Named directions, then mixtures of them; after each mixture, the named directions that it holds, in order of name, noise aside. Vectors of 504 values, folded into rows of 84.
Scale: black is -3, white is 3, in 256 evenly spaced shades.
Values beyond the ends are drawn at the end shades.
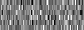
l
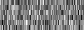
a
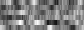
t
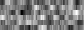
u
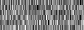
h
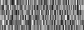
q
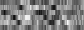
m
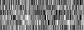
h, m.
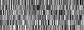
h.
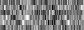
h, m, q.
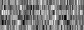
l, m, q.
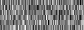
h.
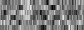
l, m, u.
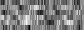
a, m, u.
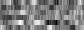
t.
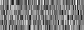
a, q.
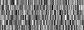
q.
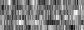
q, t, u.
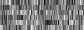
a, t.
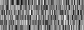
a, l, q.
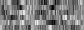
m, q, t.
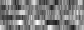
t.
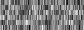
a, u.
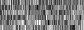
h, t.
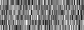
a, l.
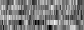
a, t.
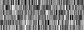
a, h.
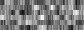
u.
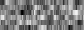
u.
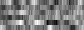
t.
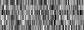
l, m, q.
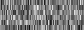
a, h, u.
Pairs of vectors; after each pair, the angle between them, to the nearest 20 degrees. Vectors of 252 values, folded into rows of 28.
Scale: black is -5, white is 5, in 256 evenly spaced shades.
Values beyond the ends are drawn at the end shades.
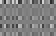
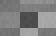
100 degrees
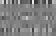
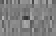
140 degrees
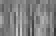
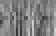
160 degrees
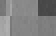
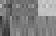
160 degrees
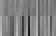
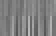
140 degrees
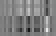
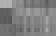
60 degrees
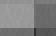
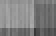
20 degrees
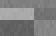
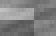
20 degrees
